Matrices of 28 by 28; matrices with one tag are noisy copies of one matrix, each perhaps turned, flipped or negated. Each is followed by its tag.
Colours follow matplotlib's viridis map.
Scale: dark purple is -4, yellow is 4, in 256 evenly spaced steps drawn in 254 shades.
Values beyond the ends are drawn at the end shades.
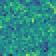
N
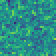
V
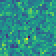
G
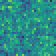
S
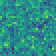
G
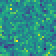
N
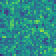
G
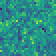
S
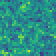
S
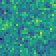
S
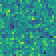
G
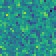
V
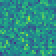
V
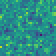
S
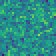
V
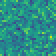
V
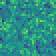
S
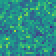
S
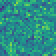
N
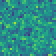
V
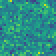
N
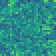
N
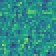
G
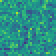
G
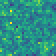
N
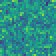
V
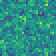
V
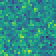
S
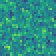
G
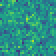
V
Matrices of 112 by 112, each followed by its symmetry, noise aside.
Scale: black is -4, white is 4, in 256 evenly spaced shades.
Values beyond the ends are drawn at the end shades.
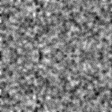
mirrored top to bottom.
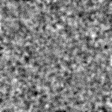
antisymmetric.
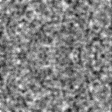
mirrored top to bottom.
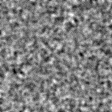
antisymmetric.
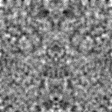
mirrored left to right.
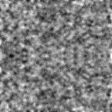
mirrored top to bottom.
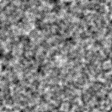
symmetric.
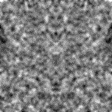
mirrored left to right.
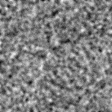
antisymmetric.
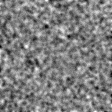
antisymmetric.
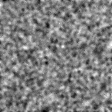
antisymmetric.
